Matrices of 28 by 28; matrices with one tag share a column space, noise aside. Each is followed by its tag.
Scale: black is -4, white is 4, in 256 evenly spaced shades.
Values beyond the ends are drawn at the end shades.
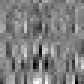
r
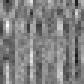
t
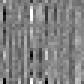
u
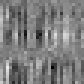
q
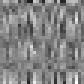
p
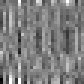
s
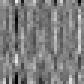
s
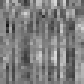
t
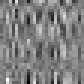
p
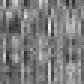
t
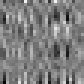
p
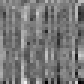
u
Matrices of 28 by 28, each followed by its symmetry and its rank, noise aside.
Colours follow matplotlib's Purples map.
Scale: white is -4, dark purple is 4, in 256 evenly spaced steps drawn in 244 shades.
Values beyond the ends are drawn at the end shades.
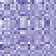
no symmetry, rank three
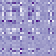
antisymmetric, rank two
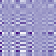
no symmetry, rank one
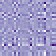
antisymmetric, rank two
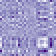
symmetric, rank two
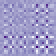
symmetric, rank one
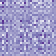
no symmetry, rank three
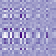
no symmetry, rank one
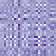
no symmetry, rank three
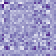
symmetric, rank three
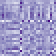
antisymmetric, rank two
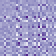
antisymmetric, rank two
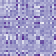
symmetric, rank two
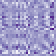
antisymmetric, rank two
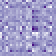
no symmetry, rank three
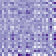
antisymmetric, rank two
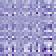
antisymmetric, rank two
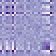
symmetric, rank one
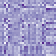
no symmetry, rank three
